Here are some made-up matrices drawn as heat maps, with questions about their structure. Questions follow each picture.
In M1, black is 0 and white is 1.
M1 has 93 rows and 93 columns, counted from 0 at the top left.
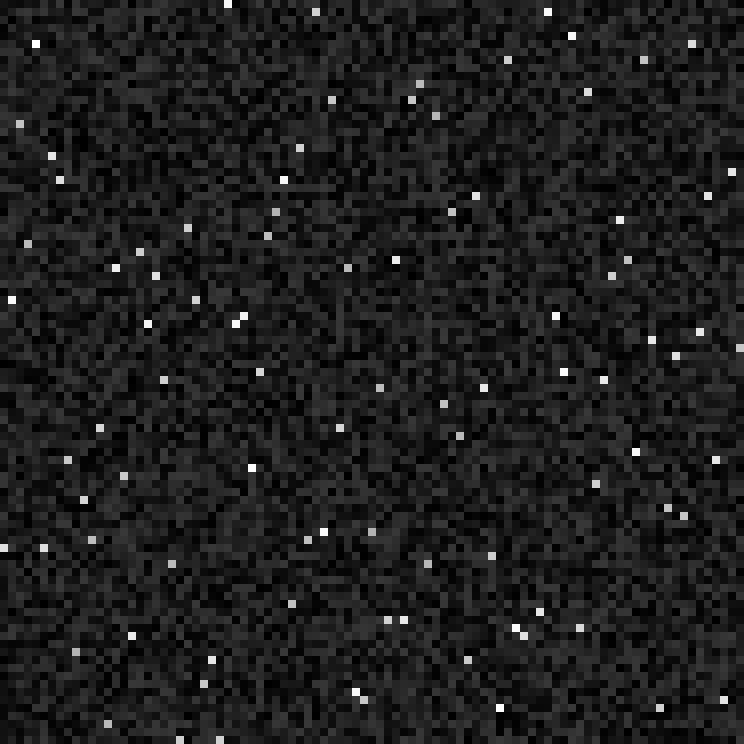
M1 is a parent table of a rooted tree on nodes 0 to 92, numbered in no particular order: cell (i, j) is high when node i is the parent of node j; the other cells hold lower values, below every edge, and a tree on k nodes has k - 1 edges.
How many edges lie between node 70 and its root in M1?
2
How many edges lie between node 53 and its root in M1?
3
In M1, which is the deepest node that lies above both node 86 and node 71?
5
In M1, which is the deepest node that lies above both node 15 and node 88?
24
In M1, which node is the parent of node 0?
68
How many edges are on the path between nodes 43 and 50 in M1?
4
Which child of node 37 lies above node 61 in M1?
1
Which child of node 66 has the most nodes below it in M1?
40
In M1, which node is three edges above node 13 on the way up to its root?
41
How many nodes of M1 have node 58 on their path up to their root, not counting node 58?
2
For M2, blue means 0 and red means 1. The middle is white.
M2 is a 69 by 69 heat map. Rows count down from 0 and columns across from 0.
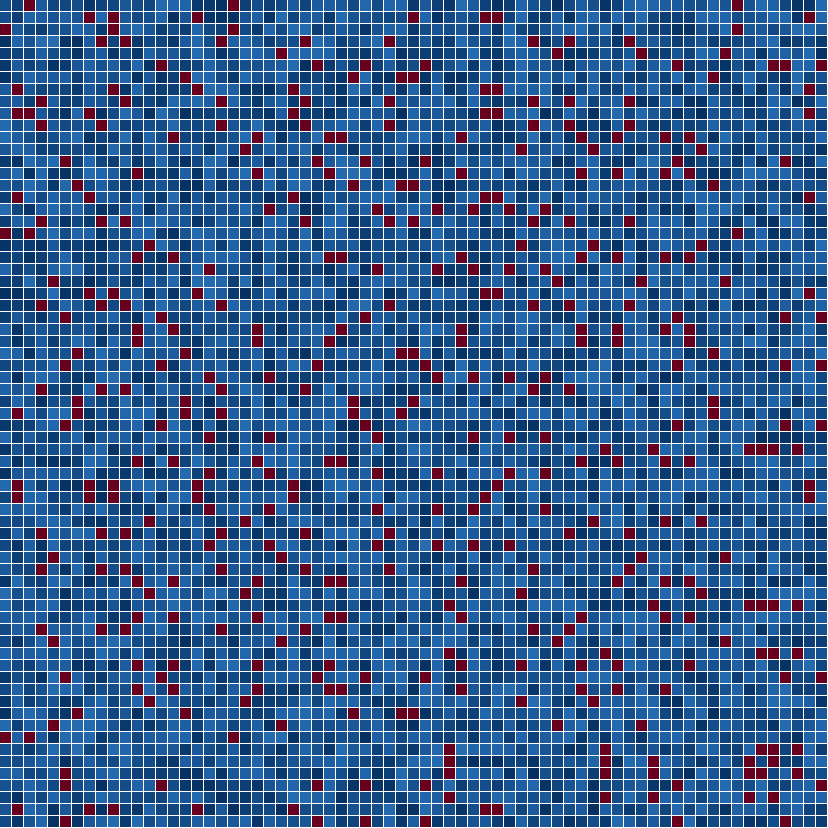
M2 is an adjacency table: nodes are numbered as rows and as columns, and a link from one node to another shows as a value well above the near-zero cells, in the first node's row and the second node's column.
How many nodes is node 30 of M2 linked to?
7
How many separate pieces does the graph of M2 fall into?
5
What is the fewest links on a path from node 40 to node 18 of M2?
3
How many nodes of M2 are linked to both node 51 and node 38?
8
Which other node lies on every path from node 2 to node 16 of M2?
node 9
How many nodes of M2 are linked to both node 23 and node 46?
3
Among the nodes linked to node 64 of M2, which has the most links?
node 5
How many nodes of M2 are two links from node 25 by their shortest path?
1
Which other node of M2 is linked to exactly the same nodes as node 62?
node 54
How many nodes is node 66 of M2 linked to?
5
